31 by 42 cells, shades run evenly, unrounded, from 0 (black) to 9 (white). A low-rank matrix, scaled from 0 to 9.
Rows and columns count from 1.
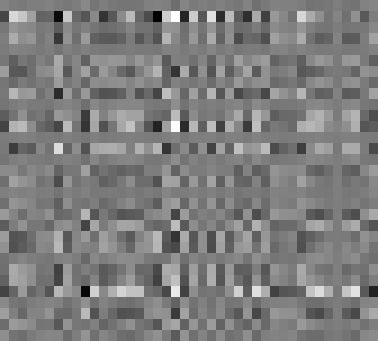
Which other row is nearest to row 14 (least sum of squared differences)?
6
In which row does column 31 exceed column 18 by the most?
2
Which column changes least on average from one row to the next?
38
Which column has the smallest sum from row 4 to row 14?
10
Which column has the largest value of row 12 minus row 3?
20
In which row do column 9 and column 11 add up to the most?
27
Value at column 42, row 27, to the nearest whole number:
1
